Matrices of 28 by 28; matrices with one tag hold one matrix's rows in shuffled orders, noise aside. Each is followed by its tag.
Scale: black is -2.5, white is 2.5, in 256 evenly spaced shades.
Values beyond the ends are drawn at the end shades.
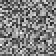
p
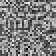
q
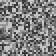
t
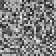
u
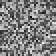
q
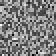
p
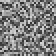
u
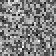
u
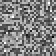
u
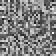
q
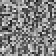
t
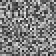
p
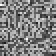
q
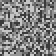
u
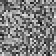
u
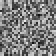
p
